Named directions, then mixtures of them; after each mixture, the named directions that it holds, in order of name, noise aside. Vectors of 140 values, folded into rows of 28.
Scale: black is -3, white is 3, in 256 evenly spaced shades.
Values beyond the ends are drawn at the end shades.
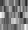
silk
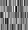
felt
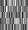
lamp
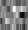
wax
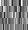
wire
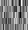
silk, wire.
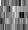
wax, wire.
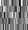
wire.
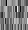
felt, lamp, wire.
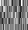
wire.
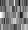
silk.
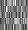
lamp.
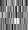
felt, lamp, silk.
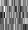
lamp, silk, wire.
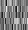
felt, lamp, wire.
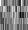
felt, wax, wire.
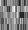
felt, wax, wire.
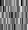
lamp, wire.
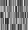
felt.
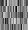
felt, lamp, silk.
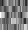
silk.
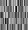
felt.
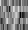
wax, wire.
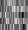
lamp, wax.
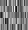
felt.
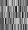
felt, lamp, wire.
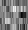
wax.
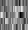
felt, silk, wax.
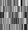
silk, wire.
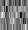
lamp, silk, wax.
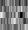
silk, wax.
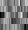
silk.
